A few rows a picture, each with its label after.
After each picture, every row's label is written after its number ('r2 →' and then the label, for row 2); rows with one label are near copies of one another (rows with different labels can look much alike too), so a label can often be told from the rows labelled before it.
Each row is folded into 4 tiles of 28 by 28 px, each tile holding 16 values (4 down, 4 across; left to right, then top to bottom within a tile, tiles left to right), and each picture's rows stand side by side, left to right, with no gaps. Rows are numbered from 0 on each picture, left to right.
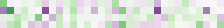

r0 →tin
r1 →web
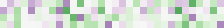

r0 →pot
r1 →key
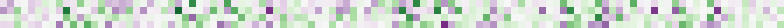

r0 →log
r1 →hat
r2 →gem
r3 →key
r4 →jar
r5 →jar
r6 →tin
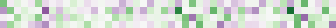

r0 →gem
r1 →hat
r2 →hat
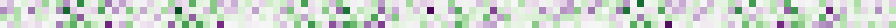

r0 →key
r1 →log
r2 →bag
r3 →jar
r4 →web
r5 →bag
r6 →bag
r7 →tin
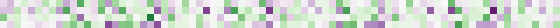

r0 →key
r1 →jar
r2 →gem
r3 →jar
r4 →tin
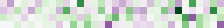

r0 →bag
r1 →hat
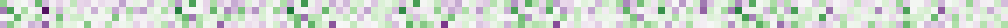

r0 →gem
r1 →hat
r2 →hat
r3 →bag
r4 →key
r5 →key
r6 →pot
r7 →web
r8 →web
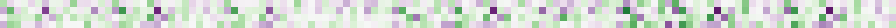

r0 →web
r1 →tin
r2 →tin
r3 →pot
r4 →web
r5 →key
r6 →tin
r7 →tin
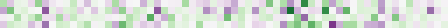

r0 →gem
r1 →web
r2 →key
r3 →jar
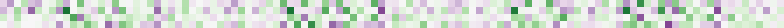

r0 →pot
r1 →tin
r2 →log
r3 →gem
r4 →log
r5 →key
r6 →gem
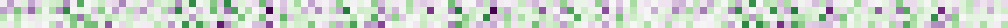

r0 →pot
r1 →bag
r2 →gem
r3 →jar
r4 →web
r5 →gem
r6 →bag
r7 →web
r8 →tin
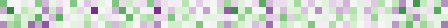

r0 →jar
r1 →gem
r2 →gem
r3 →key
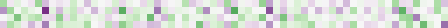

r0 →gem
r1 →web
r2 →gem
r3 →log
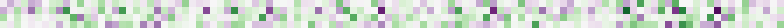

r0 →pot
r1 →jar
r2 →web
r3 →gem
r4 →web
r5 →key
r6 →tin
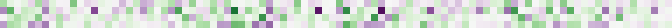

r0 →jar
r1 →pot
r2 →jar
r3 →web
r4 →pot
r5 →jar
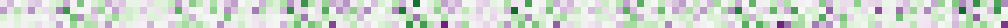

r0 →pot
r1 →key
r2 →key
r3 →bag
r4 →log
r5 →key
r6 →bag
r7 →jar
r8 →key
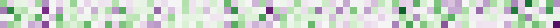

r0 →gem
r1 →tin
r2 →web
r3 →log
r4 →key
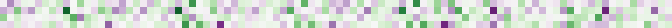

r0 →hat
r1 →bag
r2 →bag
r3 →bag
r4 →gem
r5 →web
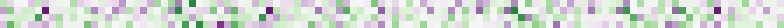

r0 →web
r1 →bag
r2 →web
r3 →gem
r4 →pot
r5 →pot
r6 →gem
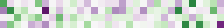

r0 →gem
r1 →bag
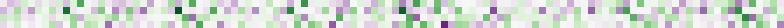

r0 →hat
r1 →hat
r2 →bag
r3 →key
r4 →web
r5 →pot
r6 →pot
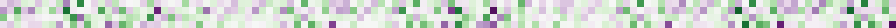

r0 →hat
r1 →web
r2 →bag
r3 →bag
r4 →tin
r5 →bag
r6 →bag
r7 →bag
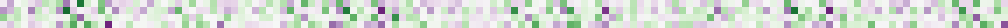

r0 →key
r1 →bag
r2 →key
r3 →gem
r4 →log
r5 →tin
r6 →web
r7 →gem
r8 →log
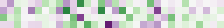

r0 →key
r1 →gem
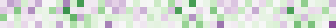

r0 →hat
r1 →bag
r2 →bag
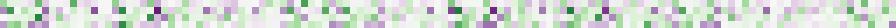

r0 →jar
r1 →web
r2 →key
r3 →jar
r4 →tin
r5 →web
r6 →jar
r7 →hat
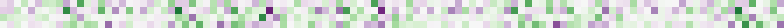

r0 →key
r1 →log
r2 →web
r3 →gem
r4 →bag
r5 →jar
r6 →log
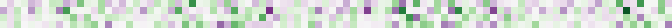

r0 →pot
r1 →bag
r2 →web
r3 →pot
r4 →gem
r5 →log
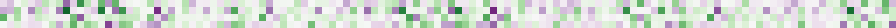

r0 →key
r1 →tin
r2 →web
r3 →pot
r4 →tin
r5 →hat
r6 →web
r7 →log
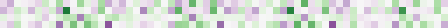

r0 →log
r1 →key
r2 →bag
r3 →log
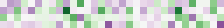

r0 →hat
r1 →log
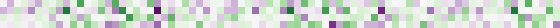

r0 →bag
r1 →gem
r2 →key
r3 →web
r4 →hat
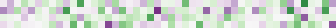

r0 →bag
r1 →web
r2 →key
